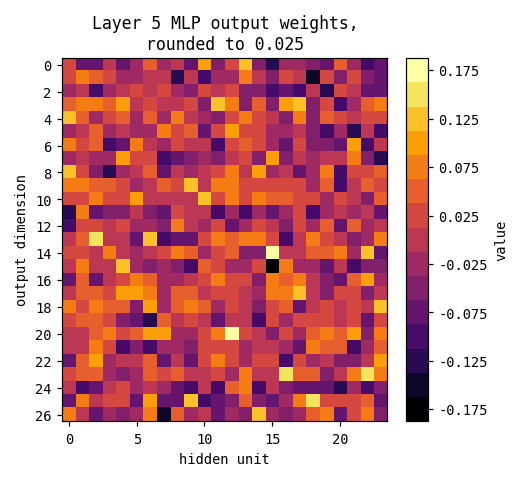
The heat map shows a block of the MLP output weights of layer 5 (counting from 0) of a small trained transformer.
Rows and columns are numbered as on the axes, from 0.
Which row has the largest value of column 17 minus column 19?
17
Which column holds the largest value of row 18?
23
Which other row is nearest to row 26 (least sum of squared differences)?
8
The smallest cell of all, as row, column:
15, 15
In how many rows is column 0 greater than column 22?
17
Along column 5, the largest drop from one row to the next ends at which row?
18
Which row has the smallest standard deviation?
10
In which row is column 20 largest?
14
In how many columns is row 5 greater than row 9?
3
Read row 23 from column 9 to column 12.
0 0 0.025 -0.025
